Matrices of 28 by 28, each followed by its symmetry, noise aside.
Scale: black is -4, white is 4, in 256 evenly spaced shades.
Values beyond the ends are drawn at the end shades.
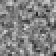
no symmetry.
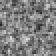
antisymmetric.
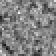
symmetric across the other diagonal.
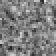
antisymmetric.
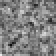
symmetric across the other diagonal.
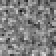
antisymmetric.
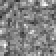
symmetric.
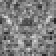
mirrored left to right.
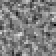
antisymmetric.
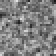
antisymmetric.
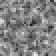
symmetric across the other diagonal.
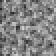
mirrored top to bottom.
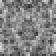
mirrored left to right.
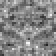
mirrored left to right.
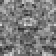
mirrored left to right.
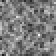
mirrored top to bottom.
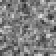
no symmetry.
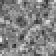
symmetric.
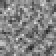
symmetric.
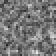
symmetric.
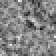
symmetric across the other diagonal.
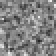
symmetric across the other diagonal.
